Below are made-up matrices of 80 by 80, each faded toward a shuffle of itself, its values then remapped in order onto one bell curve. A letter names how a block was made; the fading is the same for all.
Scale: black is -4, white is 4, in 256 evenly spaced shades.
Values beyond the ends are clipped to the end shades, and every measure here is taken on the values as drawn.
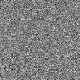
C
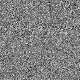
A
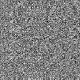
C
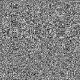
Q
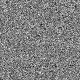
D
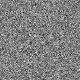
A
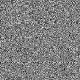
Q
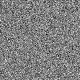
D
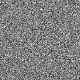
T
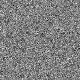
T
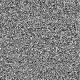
T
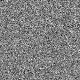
T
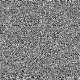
A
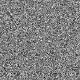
A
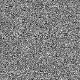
A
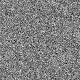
D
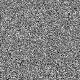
T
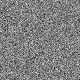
D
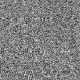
Q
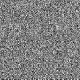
C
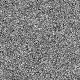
D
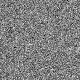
D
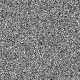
D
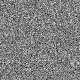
T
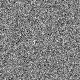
D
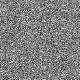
Q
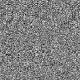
C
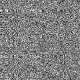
C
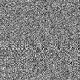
C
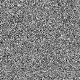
A
